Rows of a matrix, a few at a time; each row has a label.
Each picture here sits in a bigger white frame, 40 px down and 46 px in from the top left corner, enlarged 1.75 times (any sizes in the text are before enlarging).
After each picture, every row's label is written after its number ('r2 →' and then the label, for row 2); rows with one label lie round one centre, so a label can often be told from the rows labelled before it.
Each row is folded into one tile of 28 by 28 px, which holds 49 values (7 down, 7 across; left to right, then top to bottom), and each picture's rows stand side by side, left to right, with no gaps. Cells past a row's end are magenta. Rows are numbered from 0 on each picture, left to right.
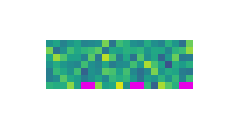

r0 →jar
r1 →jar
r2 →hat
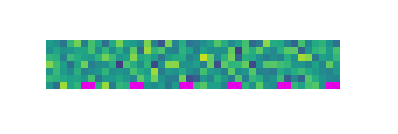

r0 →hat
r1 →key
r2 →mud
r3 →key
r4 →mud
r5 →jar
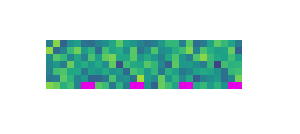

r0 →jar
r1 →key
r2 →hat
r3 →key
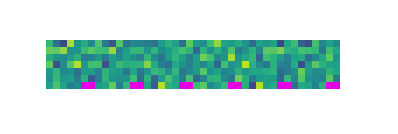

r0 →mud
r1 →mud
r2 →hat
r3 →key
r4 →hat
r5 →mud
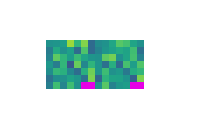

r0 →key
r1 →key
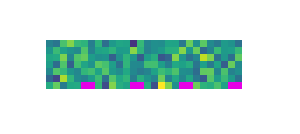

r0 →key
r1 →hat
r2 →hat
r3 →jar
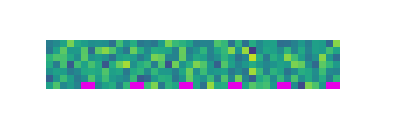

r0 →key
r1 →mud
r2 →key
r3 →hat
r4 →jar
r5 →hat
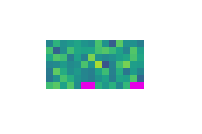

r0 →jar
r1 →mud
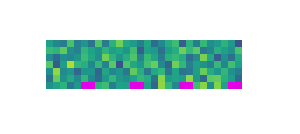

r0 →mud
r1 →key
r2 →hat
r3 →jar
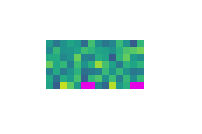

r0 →hat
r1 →hat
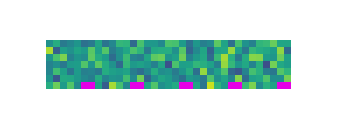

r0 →jar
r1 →hat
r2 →key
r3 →hat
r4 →key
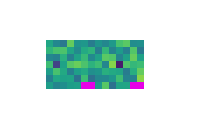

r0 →mud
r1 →key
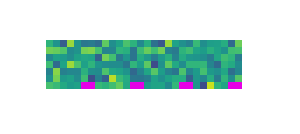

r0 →mud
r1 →jar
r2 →mud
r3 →hat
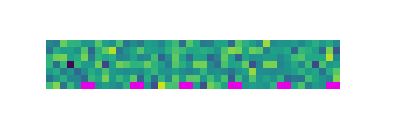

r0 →key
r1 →mud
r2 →hat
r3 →hat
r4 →mud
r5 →key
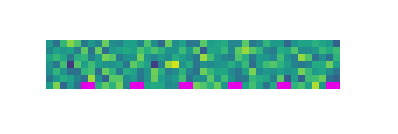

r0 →key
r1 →jar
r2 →mud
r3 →jar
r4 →mud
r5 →jar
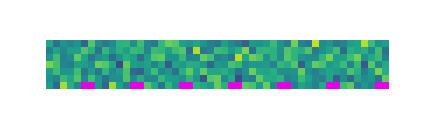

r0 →hat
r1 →hat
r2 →key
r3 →jar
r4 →jar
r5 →mud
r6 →key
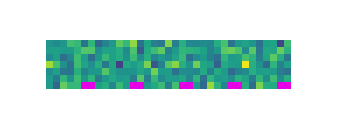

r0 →hat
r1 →key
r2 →mud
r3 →hat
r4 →hat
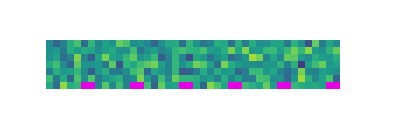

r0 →hat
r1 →key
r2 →hat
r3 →hat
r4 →jar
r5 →mud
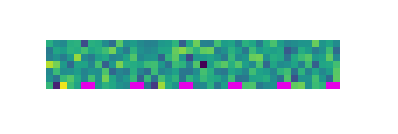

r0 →hat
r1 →mud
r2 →hat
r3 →mud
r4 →key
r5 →key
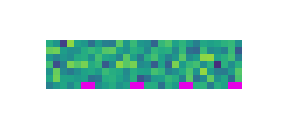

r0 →mud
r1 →mud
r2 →key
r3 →key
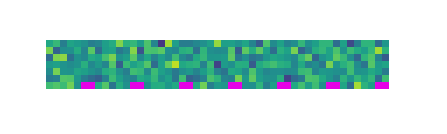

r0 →jar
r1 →key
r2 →mud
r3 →key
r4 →mud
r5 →jar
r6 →hat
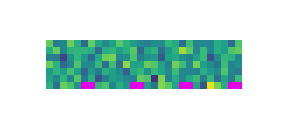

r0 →hat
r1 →key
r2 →hat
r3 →hat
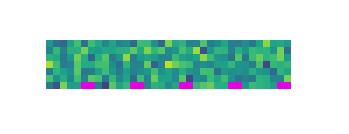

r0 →hat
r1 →hat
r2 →mud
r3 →jar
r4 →key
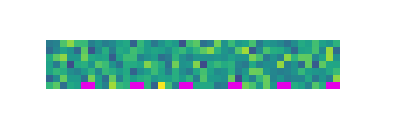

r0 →key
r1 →hat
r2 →hat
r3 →mud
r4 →jar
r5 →key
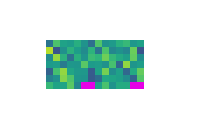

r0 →jar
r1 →key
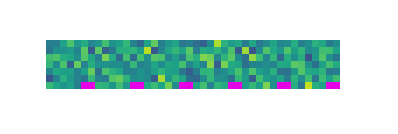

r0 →key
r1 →jar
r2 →jar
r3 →key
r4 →jar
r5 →hat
